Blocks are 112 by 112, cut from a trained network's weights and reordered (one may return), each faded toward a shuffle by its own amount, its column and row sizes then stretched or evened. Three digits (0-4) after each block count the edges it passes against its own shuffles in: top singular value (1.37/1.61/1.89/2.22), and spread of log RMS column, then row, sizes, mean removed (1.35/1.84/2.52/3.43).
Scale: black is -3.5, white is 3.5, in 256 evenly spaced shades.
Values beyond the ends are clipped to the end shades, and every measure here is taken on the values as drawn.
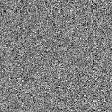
1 1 1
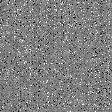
0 1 1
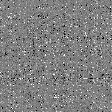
0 2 2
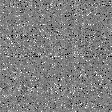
0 0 2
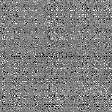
3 3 3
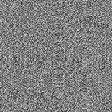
4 0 0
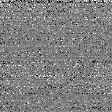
1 0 3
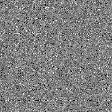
2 2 2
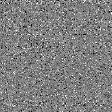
1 2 2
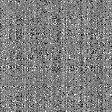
3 0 3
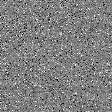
0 1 0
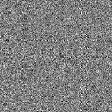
3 2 2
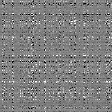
4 4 4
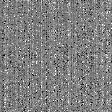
3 2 1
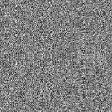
3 3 0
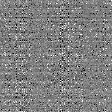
3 3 1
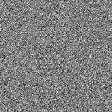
2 1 0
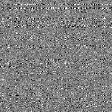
2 2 4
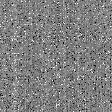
1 1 1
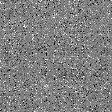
0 2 0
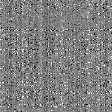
3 1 3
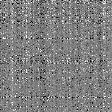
3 2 3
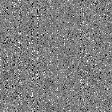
0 3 0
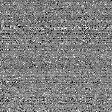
3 1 3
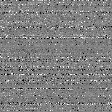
2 0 4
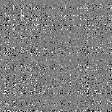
1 3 4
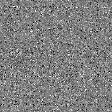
0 2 2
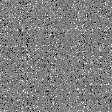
0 2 0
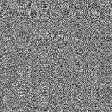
3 0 2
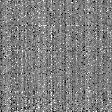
4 2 2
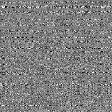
2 0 4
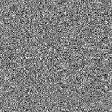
3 1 3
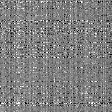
4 1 4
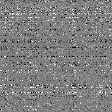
2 2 4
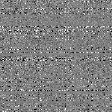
0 3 4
